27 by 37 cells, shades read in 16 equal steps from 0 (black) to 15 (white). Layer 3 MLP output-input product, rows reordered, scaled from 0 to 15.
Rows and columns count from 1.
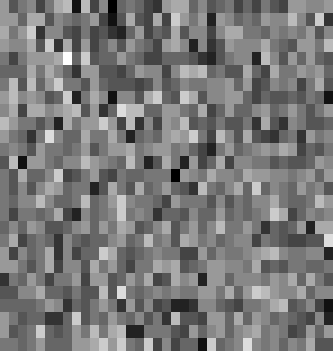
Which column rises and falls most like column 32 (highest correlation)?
31
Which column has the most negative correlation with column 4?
13
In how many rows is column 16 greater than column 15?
9
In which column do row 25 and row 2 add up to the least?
37
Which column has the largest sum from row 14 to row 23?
14
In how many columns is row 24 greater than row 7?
14
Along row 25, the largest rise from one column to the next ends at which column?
20
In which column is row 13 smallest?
3
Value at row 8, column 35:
7
